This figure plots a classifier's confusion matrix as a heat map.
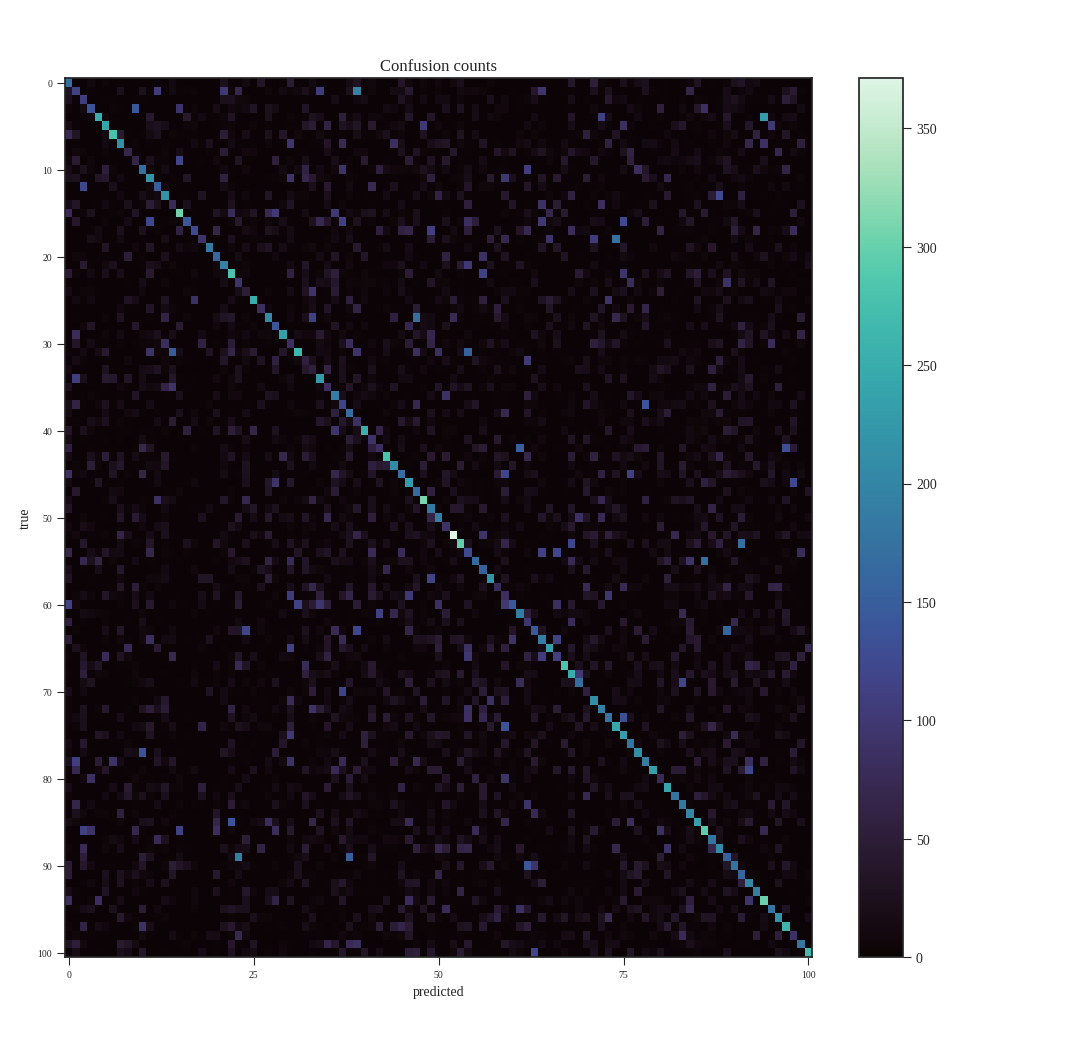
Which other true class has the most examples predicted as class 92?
79
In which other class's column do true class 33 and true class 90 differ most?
62
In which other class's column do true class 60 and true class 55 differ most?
86
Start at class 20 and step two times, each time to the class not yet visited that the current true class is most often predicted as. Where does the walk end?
43
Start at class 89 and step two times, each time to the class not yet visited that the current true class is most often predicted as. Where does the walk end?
76
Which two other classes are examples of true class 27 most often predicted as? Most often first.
47, 33
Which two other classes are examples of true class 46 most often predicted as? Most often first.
98, 28
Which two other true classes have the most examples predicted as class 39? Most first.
1, 63
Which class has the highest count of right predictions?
52
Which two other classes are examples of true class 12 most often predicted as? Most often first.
2, 41
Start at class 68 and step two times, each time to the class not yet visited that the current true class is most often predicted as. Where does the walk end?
83
